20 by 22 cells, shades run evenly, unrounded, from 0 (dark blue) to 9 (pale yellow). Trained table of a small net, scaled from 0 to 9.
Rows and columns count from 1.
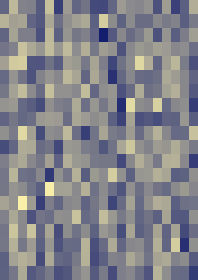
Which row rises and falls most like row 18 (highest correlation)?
17
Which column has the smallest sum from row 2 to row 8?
14
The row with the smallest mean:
20
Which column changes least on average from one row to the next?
11
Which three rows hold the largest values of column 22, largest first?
10, 1, 3
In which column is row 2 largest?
12
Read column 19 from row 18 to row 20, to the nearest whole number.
3 6 5
